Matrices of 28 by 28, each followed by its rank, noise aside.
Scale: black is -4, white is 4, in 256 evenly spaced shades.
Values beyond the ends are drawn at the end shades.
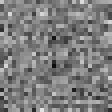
four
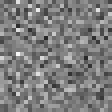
six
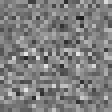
six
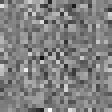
five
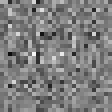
four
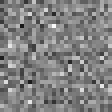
six
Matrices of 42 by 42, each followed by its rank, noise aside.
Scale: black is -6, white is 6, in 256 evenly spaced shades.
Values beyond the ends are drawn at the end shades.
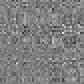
three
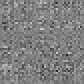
five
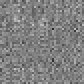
five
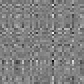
two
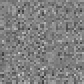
four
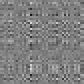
two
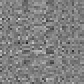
four
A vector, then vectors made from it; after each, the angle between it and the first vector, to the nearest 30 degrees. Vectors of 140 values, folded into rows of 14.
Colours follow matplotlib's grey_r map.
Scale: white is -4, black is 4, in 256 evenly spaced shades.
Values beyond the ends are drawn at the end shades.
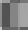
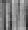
90 degrees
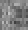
120 degrees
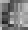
30 degrees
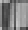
30 degrees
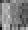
150 degrees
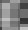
150 degrees
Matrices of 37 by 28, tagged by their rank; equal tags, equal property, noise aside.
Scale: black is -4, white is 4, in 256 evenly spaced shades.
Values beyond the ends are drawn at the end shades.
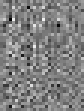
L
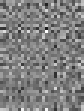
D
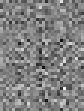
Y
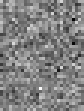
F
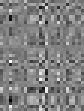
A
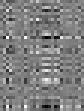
A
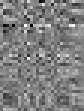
L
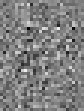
Y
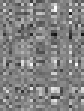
D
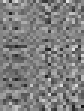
L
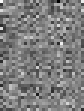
Y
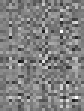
L
